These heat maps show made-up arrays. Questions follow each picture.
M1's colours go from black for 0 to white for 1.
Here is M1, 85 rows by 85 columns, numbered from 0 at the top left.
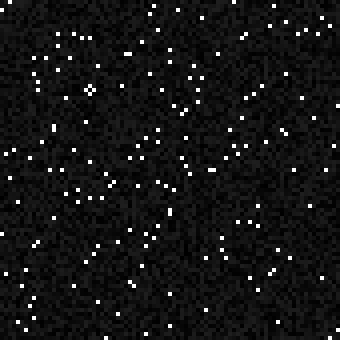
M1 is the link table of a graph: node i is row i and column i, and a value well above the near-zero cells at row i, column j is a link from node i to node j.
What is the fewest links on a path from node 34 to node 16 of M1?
4
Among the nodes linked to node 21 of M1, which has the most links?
node 22
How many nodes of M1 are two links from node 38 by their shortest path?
2
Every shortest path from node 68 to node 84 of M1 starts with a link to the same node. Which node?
node 67
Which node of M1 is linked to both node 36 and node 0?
node 58
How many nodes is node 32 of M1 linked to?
4
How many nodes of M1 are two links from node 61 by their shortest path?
9
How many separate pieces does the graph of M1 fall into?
5
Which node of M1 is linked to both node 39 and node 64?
node 56
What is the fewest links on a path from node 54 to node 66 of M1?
5
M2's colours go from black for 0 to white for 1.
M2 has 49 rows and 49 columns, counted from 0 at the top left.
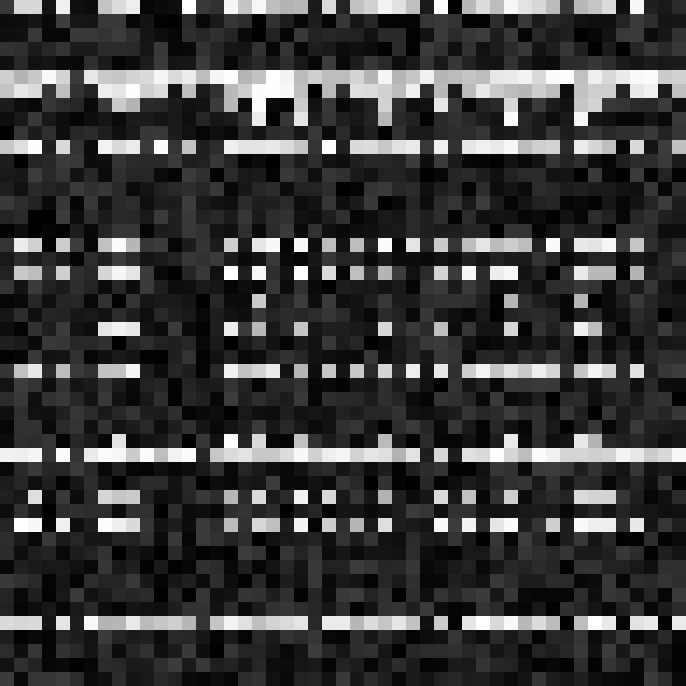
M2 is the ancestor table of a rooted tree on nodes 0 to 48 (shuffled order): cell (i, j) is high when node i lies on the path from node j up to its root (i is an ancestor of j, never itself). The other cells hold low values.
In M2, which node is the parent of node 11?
10
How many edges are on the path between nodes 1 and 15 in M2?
9
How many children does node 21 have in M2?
3
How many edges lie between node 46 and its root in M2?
4
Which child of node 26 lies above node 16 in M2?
17
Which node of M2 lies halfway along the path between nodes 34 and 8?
35
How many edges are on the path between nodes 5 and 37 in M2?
8
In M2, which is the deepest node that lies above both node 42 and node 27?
31
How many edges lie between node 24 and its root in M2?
3
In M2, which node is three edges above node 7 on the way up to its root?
19
